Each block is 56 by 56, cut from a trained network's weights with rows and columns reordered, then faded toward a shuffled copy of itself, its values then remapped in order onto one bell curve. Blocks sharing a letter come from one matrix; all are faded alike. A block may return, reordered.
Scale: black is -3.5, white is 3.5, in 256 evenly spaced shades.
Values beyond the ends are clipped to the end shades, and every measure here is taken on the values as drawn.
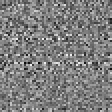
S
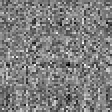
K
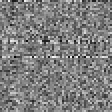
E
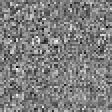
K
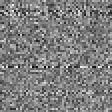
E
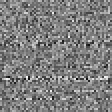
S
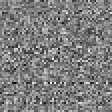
S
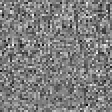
S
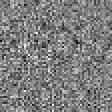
K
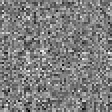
K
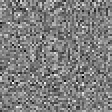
K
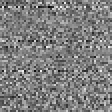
E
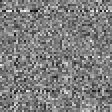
E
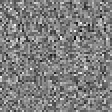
K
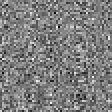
K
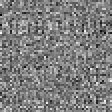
K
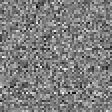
S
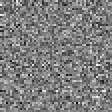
S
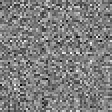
K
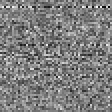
E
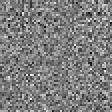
K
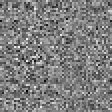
K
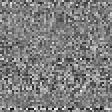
E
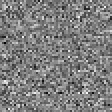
S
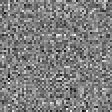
K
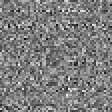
S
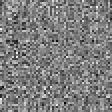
K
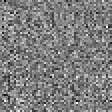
K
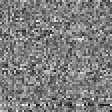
E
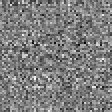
S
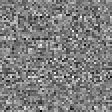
S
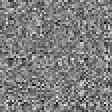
K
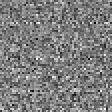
S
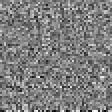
E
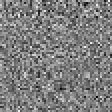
K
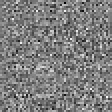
K
